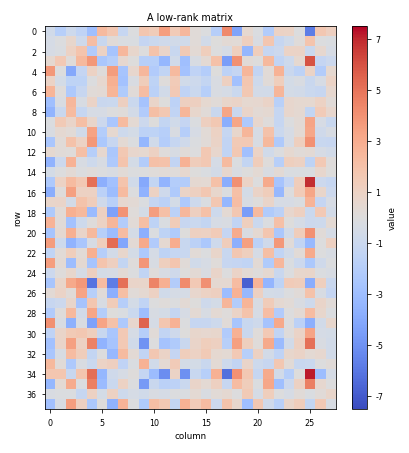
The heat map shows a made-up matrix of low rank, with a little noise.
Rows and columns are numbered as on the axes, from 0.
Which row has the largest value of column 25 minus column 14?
34
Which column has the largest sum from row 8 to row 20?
25
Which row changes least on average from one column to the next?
14
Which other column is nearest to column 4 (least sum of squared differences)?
21
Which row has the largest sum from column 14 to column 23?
31
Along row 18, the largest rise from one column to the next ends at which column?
7
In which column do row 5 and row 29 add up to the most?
9
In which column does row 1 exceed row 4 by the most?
2
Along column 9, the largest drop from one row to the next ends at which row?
30
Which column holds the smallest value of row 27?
3
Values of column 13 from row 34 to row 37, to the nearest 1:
-5 -1 0 3
